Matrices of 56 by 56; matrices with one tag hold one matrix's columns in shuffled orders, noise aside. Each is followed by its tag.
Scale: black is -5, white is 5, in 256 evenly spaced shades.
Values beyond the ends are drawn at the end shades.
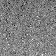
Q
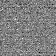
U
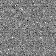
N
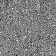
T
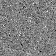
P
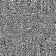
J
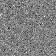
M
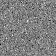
P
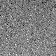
Q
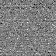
U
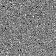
M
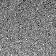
Q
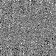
J
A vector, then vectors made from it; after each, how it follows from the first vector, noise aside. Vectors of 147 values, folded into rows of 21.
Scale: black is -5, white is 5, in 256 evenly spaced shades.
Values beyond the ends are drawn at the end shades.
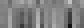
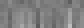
negated, shrunk.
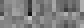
wrapped around.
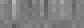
reversed, negated, shrunk.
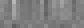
reversed, negated, shrunk.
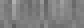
reversed, negated, shrunk.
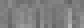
negated, shrunk.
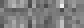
wrapped around, negated.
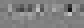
wrapped around, partly zeroed.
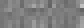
wrapped around, negated, shrunk.
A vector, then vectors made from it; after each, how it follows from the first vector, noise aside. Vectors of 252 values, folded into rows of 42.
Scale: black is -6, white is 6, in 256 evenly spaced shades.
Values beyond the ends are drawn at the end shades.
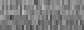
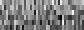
reversed, negated, scaled up.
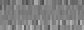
negated, partly zeroed.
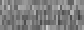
wrapped around, negated.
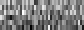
scaled up.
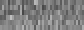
negated.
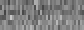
negated.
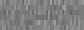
wrapped around, negated, shrunk.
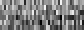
reversed, negated, scaled up.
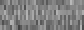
wrapped around, negated.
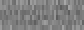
wrapped around, negated, shrunk.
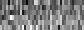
negated, scaled up.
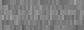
wrapped around, negated, shrunk.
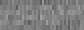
wrapped around, shrunk.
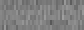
wrapped around, shrunk.
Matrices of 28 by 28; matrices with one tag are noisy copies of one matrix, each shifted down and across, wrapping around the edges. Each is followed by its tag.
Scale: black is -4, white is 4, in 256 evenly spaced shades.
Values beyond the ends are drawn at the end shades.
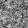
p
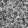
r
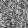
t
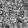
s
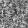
t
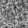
r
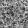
r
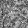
p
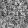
t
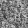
t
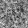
r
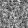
t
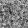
r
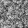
p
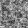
s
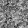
p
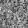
t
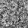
p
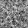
r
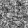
s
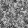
s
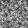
r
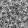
r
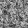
s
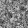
s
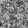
s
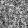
t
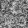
p
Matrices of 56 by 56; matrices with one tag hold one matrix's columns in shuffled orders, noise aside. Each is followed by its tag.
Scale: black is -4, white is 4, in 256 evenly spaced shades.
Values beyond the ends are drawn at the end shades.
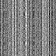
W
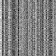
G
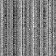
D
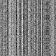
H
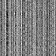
W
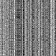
G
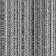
H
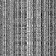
W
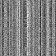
D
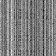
G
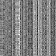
H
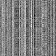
D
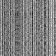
W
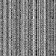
G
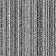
D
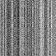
D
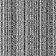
H
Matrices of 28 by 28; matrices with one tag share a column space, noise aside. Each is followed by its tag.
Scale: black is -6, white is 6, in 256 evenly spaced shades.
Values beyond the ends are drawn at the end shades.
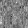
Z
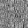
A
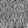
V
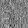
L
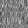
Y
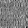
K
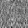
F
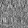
Y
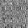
L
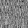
Z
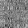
L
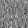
K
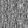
A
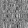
A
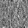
K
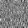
F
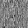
K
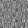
V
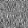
V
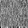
K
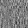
Z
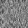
F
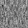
Y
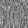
Z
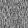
Z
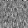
V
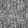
A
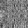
A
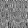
V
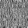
K
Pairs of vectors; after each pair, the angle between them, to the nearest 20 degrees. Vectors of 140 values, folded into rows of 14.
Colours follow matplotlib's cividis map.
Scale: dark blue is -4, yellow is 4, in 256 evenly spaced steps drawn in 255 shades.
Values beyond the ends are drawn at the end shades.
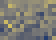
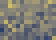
20 degrees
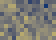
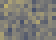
80 degrees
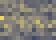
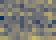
160 degrees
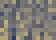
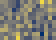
60 degrees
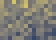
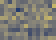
80 degrees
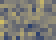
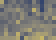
120 degrees
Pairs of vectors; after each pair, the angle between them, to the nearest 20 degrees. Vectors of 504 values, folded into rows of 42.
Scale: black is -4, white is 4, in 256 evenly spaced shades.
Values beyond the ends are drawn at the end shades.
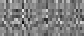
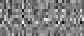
140 degrees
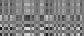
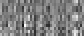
120 degrees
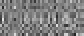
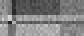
80 degrees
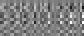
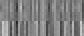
100 degrees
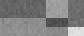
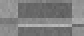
100 degrees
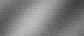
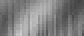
20 degrees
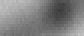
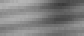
40 degrees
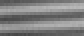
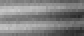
60 degrees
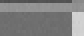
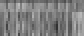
60 degrees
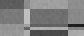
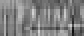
120 degrees
